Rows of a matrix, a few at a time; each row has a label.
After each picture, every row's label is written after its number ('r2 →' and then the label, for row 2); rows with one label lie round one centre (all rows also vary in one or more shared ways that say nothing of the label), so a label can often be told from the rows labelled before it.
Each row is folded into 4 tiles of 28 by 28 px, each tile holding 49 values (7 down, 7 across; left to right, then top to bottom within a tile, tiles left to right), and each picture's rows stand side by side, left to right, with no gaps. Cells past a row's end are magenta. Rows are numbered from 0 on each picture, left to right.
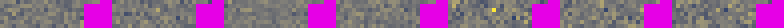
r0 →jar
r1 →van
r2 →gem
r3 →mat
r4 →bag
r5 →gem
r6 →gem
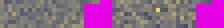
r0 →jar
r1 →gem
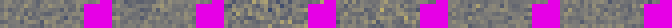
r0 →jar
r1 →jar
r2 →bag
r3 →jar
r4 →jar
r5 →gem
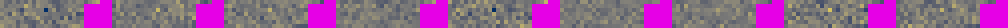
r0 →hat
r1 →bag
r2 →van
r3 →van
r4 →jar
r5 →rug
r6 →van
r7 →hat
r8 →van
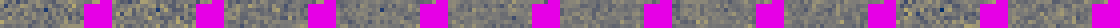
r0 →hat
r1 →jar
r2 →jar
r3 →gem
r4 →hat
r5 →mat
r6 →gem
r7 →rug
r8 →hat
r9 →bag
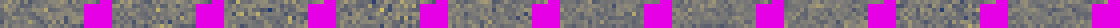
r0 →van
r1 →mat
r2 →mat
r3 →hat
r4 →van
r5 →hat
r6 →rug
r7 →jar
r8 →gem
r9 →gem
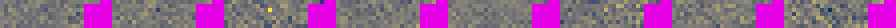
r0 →hat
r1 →rug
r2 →van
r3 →jar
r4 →rug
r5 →jar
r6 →gem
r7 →hat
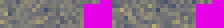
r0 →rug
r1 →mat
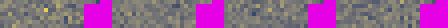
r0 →van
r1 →mat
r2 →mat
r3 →gem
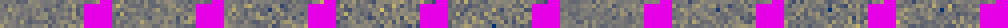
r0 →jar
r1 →van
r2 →jar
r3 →mat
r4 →gem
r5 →hat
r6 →hat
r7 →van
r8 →rug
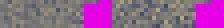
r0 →bag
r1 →hat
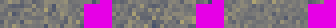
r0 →hat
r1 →van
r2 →bag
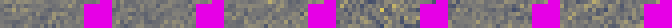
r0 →gem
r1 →jar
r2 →jar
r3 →van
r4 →gem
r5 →jar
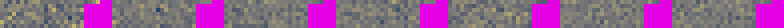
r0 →van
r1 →rug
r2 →rug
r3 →van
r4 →gem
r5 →mat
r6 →hat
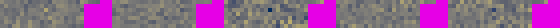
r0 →van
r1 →jar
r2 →gem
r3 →hat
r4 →gem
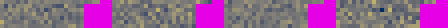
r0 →hat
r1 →mat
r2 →gem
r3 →mat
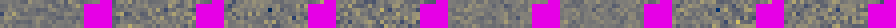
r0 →jar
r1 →gem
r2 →gem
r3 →gem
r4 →van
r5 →hat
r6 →mat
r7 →hat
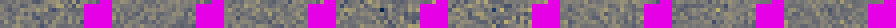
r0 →rug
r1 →van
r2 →van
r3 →gem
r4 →van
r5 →rug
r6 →bag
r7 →rug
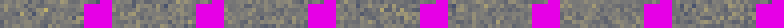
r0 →van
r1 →hat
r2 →rug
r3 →jar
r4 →gem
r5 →van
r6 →rug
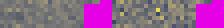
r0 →gem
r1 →bag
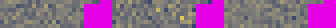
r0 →mat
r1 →gem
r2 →van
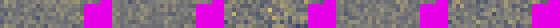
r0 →hat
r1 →rug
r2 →van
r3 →van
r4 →mat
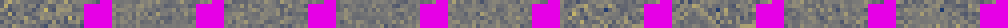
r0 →hat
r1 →hat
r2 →bag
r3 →bag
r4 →hat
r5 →jar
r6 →hat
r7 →gem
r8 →gem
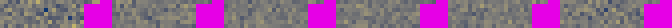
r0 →hat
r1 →gem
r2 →bag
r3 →van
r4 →jar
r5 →hat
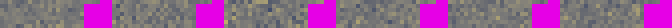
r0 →jar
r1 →gem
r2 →van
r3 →mat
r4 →bag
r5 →mat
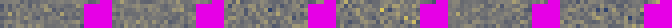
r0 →gem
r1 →hat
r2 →hat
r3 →rug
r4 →hat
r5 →bag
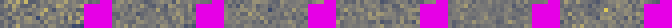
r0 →gem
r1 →hat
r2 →hat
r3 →van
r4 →mat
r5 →bag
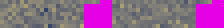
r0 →rug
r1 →bag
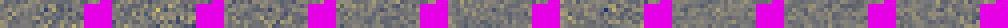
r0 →jar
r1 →van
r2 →bag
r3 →van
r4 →rug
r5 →rug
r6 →bag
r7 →jar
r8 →mat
